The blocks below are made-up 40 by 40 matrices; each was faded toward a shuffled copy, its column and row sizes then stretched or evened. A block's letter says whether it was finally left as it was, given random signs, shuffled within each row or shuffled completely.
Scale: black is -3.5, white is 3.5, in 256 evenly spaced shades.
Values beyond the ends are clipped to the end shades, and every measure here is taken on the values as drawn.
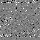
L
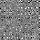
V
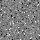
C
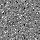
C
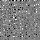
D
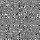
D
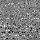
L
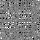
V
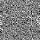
V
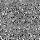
L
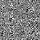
D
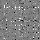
D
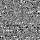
L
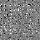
D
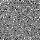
L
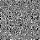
D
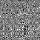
V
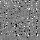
D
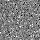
C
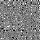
V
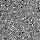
C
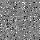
D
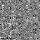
D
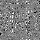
D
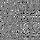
V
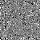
D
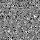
L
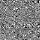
D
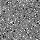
C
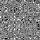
V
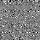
L
